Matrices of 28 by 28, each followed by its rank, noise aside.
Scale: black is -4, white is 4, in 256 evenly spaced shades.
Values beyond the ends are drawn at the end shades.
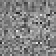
eight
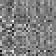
three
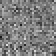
eight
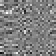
three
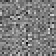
eight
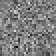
eight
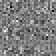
six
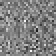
six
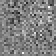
eight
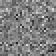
eight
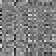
three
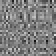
four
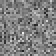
eight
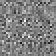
six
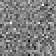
eight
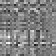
three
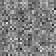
six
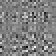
three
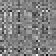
three
